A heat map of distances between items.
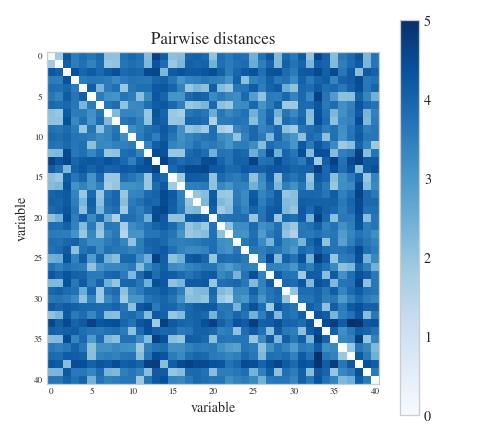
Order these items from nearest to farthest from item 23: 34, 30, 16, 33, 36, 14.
34, 36, 30, 16, 14, 33
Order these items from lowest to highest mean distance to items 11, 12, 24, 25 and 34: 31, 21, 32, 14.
32, 21, 31, 14
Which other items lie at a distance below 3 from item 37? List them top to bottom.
5, 11, 26, 36, 40
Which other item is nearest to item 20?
8
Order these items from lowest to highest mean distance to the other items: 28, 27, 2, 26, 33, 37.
26, 28, 37, 27, 2, 33
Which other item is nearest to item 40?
11
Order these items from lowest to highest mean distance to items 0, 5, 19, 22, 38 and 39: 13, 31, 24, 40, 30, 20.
30, 20, 40, 24, 31, 13
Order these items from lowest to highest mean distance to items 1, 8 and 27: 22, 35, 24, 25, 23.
35, 25, 23, 22, 24
